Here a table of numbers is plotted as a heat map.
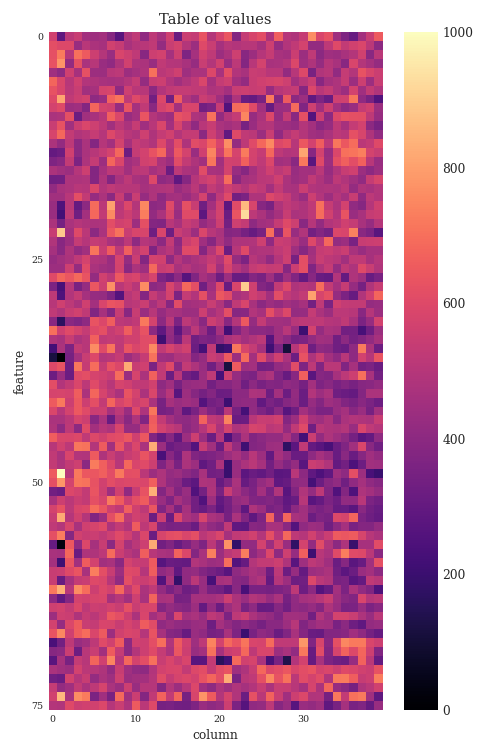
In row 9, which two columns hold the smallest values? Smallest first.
31, 3
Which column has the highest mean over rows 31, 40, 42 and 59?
12
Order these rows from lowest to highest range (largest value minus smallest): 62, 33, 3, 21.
21, 3, 33, 62
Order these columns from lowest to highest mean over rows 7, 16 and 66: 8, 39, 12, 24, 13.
24, 39, 13, 12, 8
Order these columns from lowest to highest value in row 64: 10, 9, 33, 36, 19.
36, 19, 33, 10, 9
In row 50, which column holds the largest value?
1
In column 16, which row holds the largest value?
28
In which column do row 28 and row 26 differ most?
23
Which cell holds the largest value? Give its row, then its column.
49, 1
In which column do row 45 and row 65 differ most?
15
